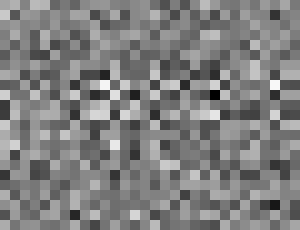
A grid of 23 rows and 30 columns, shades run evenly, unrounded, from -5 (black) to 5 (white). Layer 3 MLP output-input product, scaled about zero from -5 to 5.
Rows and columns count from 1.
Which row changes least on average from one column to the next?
3
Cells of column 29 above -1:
17
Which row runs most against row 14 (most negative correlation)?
19
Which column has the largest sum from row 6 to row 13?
2
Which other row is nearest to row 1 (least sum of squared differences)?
4
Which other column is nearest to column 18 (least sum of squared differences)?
13
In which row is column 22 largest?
12
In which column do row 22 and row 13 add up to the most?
24
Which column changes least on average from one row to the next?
15
